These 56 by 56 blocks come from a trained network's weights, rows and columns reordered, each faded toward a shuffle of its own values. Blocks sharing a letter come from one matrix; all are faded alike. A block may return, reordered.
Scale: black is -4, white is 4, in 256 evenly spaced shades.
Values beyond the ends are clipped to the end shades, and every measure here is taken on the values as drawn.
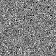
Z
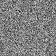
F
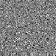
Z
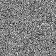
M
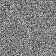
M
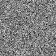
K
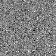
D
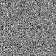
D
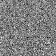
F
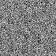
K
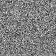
M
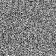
K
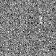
D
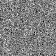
F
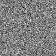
K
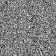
F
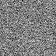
F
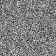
M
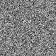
K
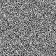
M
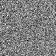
K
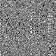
D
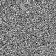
K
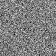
M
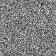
F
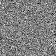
F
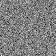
K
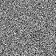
K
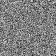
M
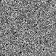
K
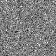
Z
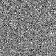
Z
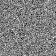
F
